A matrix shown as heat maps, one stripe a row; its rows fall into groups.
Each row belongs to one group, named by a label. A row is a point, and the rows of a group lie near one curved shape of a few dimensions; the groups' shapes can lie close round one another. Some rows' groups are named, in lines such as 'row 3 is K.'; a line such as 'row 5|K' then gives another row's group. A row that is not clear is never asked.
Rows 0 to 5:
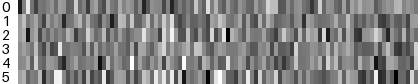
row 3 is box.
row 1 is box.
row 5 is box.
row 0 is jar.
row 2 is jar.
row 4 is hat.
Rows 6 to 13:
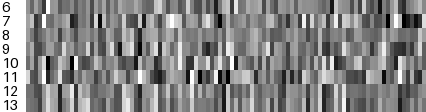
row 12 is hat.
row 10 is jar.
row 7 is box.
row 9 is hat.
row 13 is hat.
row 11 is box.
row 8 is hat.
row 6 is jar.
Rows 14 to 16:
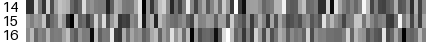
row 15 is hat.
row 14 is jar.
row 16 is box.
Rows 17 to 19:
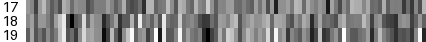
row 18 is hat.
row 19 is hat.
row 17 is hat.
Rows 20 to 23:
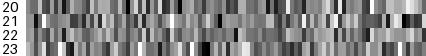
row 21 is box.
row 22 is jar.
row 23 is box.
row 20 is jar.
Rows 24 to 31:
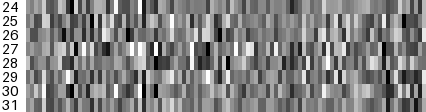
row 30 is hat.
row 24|hat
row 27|hat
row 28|box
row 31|box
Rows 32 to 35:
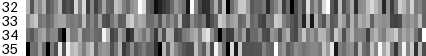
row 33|box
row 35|jar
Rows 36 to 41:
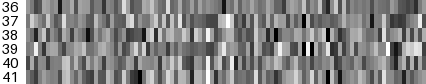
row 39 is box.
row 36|hat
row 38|hat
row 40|jar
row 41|hat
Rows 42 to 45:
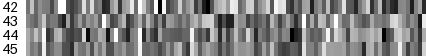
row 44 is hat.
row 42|hat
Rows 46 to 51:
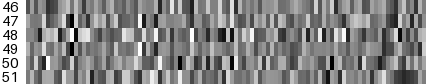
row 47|hat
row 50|jar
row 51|hat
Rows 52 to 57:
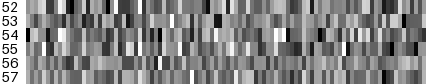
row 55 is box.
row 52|hat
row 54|jar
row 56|jar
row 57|hat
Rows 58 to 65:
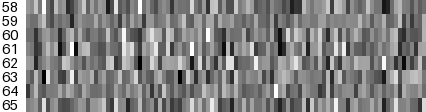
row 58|hat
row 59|hat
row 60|hat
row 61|hat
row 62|hat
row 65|hat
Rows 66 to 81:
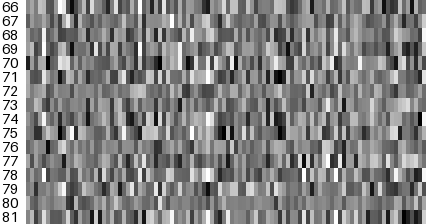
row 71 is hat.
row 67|box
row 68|hat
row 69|box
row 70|jar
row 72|box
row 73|jar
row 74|hat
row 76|jar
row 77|box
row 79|hat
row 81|box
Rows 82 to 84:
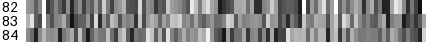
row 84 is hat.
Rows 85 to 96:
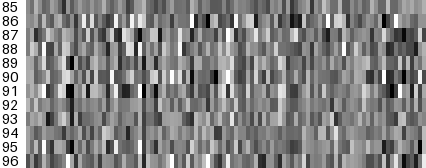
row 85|box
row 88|box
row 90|box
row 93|jar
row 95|hat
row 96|box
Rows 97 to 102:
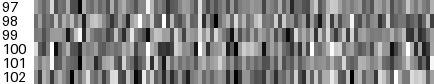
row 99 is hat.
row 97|box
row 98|hat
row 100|box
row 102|box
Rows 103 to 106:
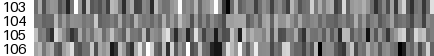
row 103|box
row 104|jar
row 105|jar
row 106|box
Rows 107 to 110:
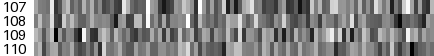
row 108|box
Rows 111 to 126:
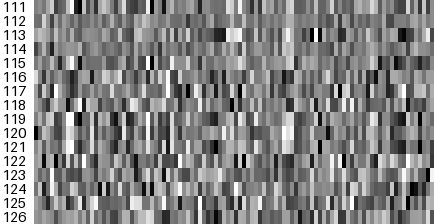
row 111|hat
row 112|jar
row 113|box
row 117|jar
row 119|hat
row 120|jar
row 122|jar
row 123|hat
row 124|box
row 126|box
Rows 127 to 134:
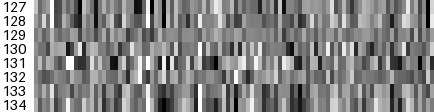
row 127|hat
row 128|hat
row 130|hat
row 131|hat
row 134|box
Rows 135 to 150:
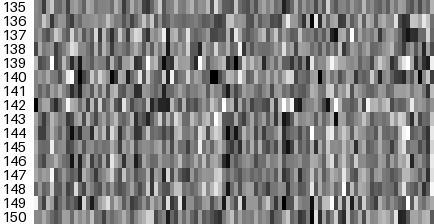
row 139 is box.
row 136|box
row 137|hat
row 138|jar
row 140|hat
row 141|box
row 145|hat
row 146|box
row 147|hat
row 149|jar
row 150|box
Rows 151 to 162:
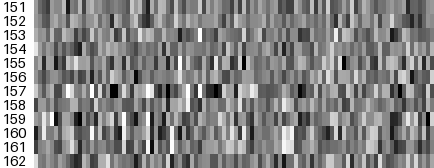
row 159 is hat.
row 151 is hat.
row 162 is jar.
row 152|hat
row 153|hat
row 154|jar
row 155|jar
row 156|box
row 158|jar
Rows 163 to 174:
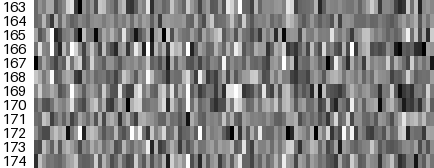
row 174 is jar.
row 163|hat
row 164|jar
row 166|box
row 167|jar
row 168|box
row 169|box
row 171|jar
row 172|hat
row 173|jar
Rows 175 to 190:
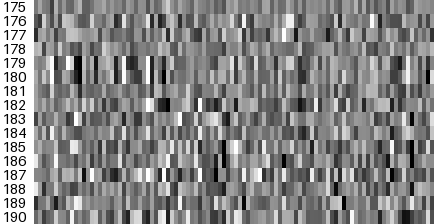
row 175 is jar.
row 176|jar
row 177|jar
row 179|hat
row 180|hat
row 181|hat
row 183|box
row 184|hat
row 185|box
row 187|hat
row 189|jar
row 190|hat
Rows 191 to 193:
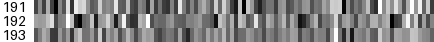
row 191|jar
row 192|hat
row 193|jar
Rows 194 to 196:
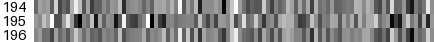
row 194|box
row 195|hat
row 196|box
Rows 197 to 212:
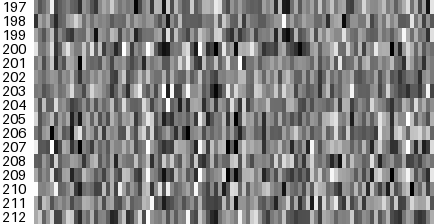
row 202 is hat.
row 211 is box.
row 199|hat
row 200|box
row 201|jar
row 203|hat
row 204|jar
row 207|box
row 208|jar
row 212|box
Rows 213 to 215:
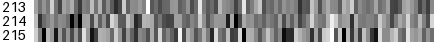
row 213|hat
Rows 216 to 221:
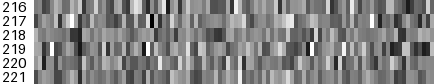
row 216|hat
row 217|jar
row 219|box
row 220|jar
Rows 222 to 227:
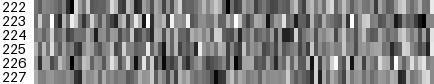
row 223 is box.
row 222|box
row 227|box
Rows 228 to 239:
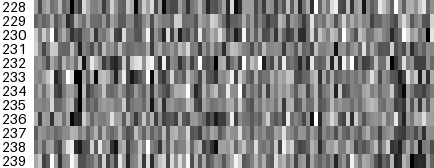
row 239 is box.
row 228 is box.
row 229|box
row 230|hat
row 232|hat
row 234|jar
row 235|hat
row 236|box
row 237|jar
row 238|hat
